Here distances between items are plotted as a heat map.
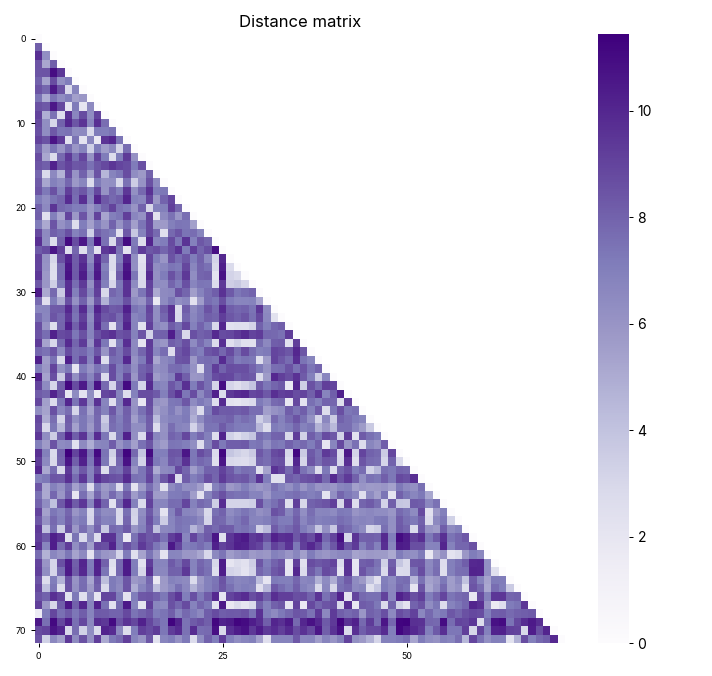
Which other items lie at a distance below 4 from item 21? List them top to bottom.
1, 16, 31, 46, 64, 71
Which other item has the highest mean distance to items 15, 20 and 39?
49
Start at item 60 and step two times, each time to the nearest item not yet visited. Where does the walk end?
7
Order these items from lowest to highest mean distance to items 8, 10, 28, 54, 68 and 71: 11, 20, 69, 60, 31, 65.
31, 65, 11, 20, 60, 69
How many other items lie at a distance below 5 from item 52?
3
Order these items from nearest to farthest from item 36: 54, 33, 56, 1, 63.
63, 1, 56, 54, 33
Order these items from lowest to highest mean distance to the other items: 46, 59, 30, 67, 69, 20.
46, 67, 30, 20, 59, 69
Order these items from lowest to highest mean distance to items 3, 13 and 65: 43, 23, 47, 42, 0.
23, 43, 47, 42, 0
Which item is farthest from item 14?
69
